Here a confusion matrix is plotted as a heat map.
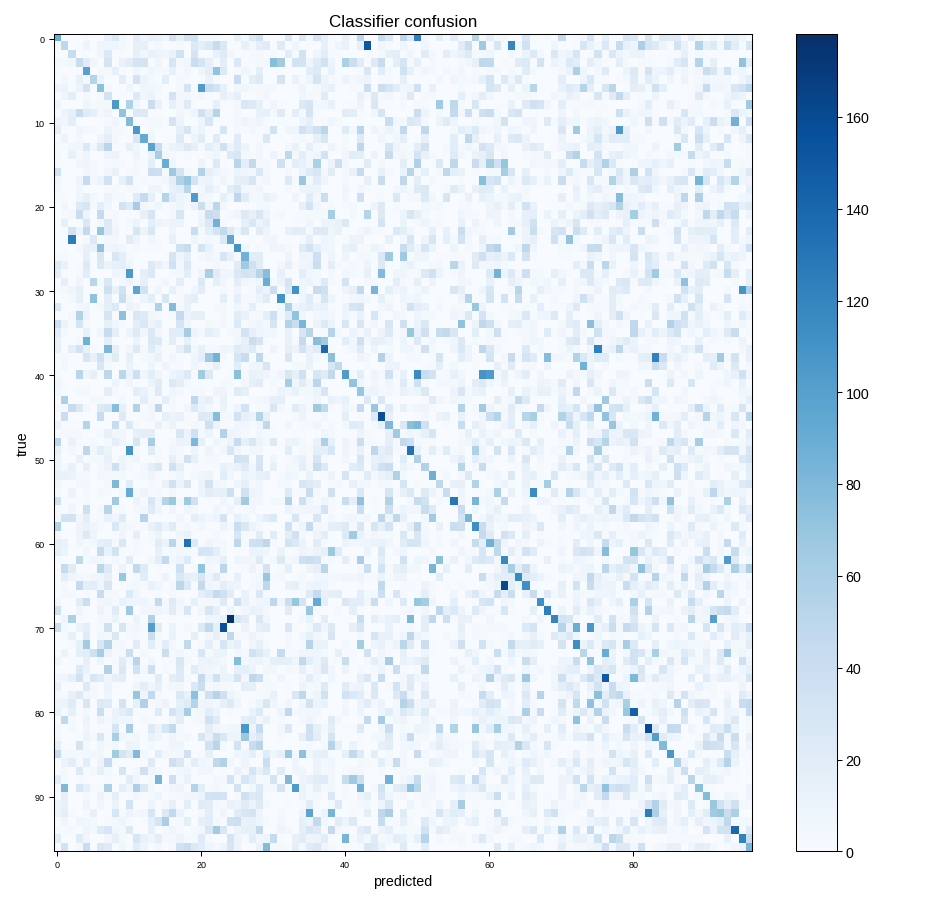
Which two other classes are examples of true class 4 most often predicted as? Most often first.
22, 72
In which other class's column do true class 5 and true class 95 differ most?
40
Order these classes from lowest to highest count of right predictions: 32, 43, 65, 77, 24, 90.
43, 77, 32, 90, 24, 65
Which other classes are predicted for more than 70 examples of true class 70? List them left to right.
13, 23, 72, 74
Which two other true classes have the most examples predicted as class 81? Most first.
63, 1
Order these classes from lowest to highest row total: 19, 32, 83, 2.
2, 32, 19, 83
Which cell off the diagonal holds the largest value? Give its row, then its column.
69, 24
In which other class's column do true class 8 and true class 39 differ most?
73
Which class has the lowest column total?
39
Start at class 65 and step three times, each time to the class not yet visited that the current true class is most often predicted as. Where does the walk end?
15
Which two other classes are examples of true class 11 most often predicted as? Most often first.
78, 72
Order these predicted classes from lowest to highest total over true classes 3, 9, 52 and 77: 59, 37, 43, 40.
43, 37, 59, 40
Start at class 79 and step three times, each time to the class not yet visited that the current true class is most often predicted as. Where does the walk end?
6
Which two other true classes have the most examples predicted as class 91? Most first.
69, 92
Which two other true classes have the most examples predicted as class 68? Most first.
38, 53
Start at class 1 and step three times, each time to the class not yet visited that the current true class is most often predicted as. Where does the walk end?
80
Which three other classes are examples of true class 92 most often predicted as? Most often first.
82, 35, 38
